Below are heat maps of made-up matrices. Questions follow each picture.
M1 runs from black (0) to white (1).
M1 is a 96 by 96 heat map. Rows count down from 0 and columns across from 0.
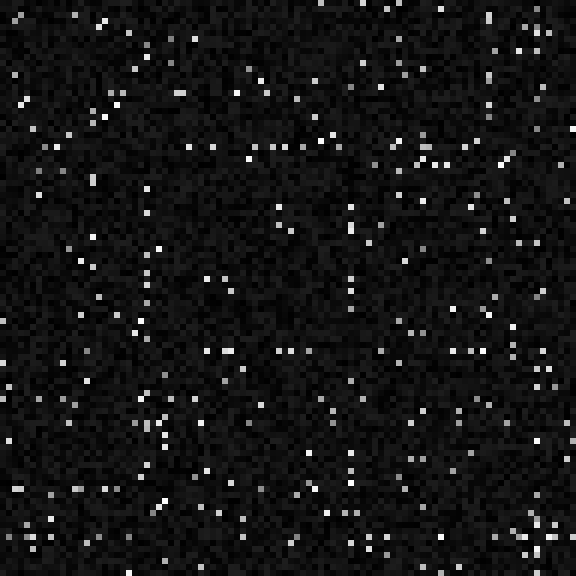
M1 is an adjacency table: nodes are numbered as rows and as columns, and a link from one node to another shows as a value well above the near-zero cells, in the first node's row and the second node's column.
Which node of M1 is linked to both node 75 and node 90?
node 58
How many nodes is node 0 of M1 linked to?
3
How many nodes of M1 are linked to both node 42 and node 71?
1
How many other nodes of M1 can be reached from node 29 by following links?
6
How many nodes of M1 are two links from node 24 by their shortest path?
10
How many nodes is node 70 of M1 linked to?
11
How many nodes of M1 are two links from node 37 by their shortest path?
9
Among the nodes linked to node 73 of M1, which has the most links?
node 89
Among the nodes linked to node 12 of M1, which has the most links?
node 81
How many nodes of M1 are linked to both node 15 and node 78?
0
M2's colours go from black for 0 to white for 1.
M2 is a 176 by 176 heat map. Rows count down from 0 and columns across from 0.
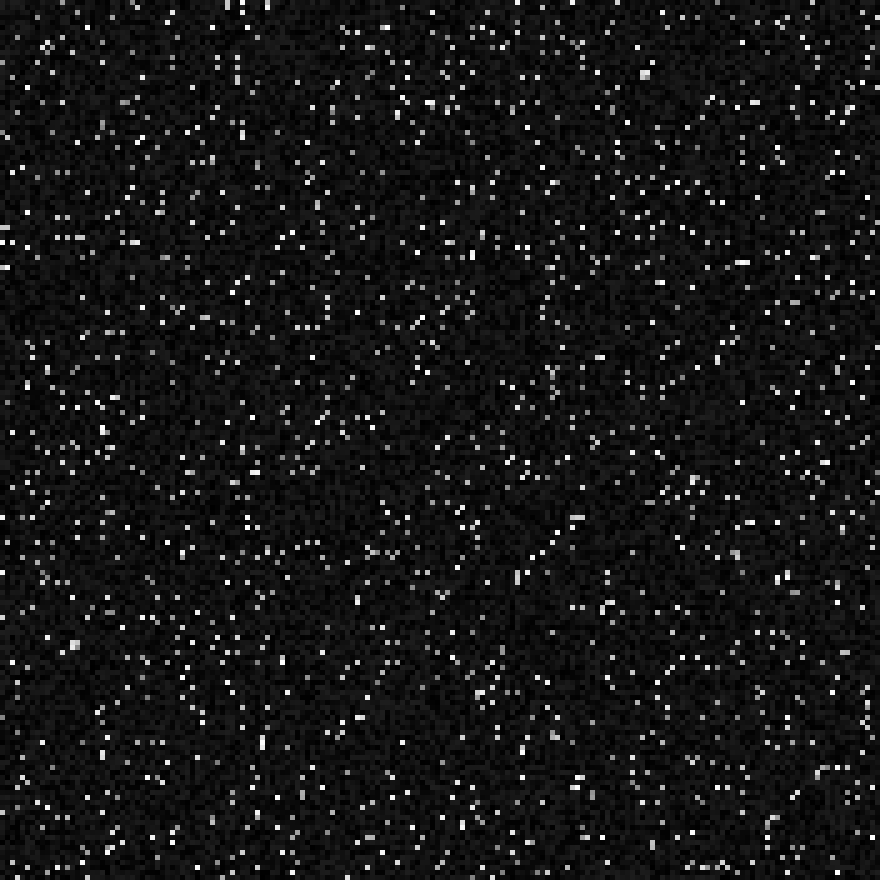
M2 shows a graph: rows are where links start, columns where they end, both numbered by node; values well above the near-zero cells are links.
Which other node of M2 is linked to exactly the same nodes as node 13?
node 11
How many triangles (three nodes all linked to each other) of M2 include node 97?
0
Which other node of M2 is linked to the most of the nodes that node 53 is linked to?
node 48
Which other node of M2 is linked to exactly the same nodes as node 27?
node 80
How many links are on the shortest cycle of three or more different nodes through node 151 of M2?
3
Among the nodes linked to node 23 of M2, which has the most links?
node 111
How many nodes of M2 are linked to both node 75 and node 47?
0
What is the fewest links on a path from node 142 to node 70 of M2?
5
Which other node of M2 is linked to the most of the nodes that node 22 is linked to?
node 21
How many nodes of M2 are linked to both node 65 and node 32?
3
